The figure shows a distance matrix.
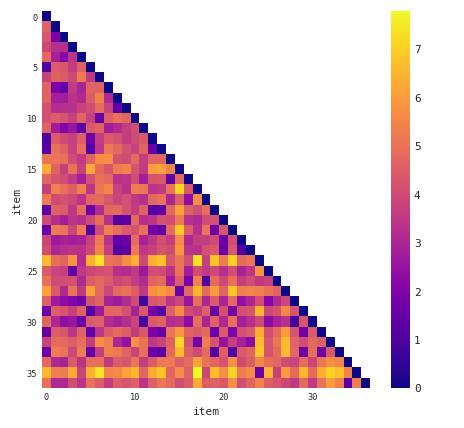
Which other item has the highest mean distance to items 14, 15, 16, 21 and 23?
35
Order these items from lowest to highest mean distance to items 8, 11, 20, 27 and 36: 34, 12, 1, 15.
1, 34, 15, 12
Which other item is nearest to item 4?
11
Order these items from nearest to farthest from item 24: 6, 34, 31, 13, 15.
15, 34, 31, 13, 6
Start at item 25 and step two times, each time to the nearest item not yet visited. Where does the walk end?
28
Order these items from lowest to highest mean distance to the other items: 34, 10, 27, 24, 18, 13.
13, 18, 10, 34, 27, 24
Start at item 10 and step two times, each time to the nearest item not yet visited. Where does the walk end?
29
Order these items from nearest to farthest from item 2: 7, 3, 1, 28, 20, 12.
7, 1, 28, 20, 3, 12
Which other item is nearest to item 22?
23
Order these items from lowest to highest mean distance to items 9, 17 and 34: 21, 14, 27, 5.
5, 21, 14, 27
